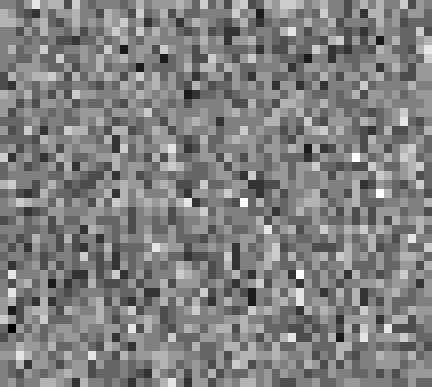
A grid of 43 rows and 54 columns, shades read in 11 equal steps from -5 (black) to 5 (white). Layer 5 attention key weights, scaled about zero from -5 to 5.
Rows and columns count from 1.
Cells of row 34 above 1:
10
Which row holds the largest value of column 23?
31
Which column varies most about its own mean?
2
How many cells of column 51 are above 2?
6
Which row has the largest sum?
1
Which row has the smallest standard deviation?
13
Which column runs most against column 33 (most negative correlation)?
14
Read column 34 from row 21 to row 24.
-2 -1 -1 0
